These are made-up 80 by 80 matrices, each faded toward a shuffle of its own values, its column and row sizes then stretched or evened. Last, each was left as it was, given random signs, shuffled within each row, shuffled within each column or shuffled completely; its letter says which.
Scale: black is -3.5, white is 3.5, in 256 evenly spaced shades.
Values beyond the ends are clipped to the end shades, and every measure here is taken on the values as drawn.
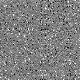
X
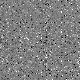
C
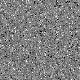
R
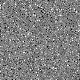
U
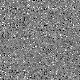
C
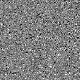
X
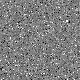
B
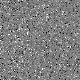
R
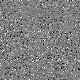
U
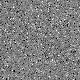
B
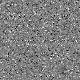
U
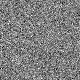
B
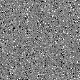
R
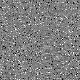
X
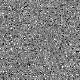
X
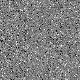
R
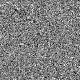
U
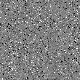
R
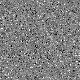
U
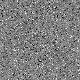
R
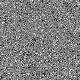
U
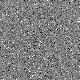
R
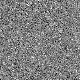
R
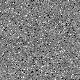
B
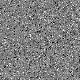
R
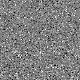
U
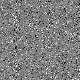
R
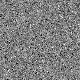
B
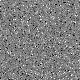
B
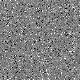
C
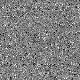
U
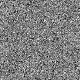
U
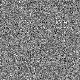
C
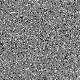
U
